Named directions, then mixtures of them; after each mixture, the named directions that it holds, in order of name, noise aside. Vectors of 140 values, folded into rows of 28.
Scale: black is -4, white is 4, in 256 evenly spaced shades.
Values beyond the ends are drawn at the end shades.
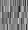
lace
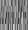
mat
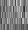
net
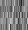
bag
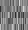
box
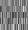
box, mat.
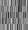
bag, lace, mat.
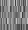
bag, lace, net.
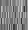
bag, mat, net.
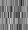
bag, lace.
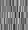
box, mat.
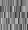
bag, box.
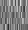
mat, net.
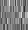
lace, net.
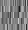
lace.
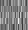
mat.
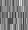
bag, box.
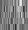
bag, lace, net.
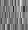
bag, net.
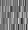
box, lace, mat.
